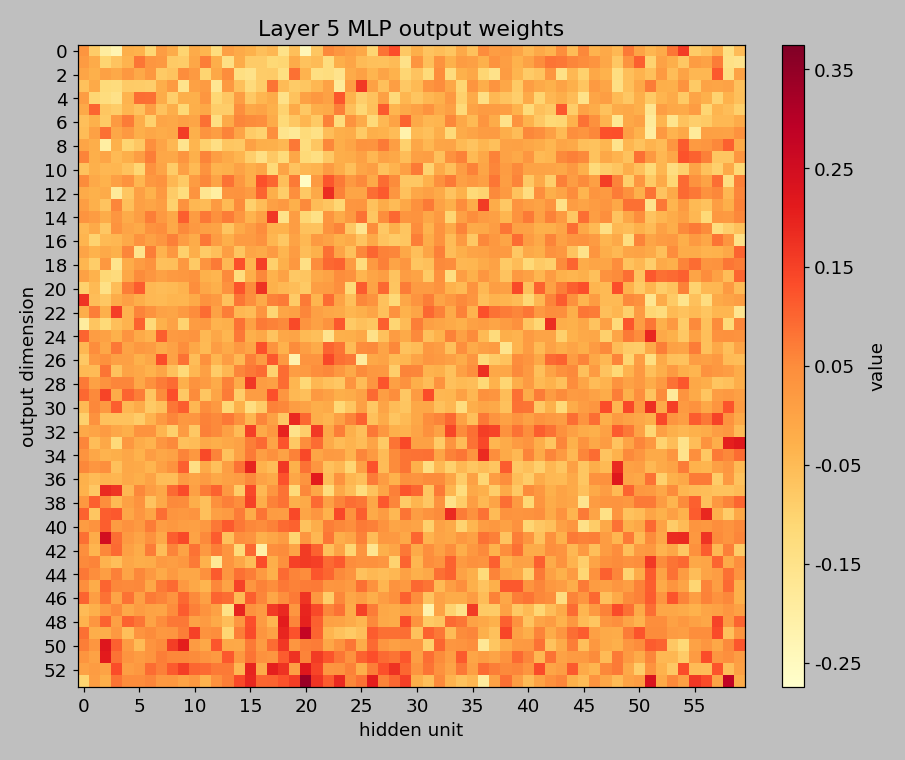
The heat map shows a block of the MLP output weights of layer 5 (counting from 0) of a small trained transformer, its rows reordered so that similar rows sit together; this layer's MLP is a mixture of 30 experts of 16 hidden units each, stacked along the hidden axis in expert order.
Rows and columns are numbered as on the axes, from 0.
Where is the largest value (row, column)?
53, 20
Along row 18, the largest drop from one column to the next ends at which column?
17
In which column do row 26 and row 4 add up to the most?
23
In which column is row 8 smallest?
2
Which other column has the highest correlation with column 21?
18
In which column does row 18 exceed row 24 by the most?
22
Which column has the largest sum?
15
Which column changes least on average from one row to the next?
32
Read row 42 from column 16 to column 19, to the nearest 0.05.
-0.2 0.05 0.05 0
